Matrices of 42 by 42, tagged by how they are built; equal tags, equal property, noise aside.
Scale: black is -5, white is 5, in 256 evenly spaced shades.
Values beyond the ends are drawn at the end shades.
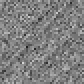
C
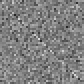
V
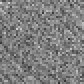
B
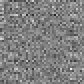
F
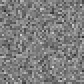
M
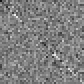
V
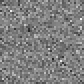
V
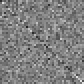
V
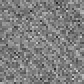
B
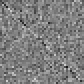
V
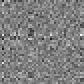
F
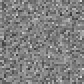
M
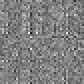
F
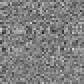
F
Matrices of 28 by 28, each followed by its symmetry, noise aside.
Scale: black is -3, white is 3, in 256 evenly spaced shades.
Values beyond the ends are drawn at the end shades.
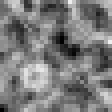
symmetric across the other diagonal.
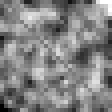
symmetric across the other diagonal.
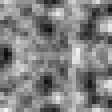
mirrored top to bottom.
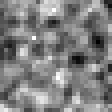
antisymmetric.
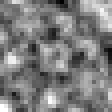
symmetric across the other diagonal.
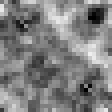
symmetric across the other diagonal.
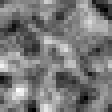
symmetric across the other diagonal.
